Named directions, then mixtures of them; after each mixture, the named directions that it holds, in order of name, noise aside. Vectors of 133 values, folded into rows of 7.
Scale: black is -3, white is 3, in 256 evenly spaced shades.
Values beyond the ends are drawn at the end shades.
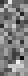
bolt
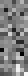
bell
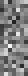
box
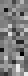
bell.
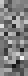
bolt, box.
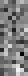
bell, box.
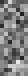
bolt.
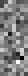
bell, bolt.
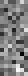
bell, box.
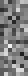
bell, box.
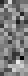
bolt.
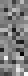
bell.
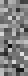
bell, box.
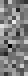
box.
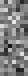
bell, box.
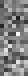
bolt, box.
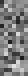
bolt, box.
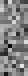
box.
